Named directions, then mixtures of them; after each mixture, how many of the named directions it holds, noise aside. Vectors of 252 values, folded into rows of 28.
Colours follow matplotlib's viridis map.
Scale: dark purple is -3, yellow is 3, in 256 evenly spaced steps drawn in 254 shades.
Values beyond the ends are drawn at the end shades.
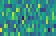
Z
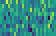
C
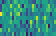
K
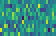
one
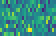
two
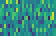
two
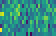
two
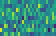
one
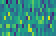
one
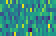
three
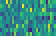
three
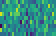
three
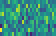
two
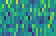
one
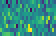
two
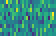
two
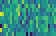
two
